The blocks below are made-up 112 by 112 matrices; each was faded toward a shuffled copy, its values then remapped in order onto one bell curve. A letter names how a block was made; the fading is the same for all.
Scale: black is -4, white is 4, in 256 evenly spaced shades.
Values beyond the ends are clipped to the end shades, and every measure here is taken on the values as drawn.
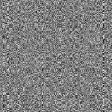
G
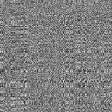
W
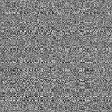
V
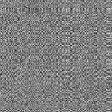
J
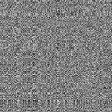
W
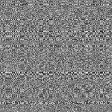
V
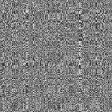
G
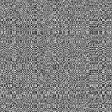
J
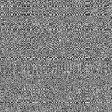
V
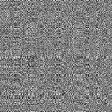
W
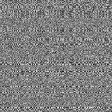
V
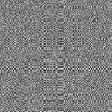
J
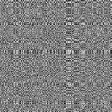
J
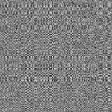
J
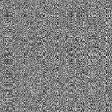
G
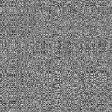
G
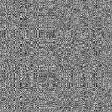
G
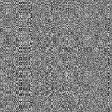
G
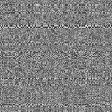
V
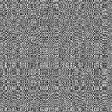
J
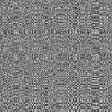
J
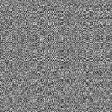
W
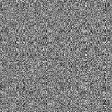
G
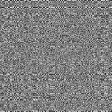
V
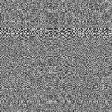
V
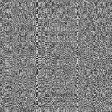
G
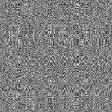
G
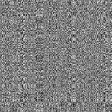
G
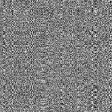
G
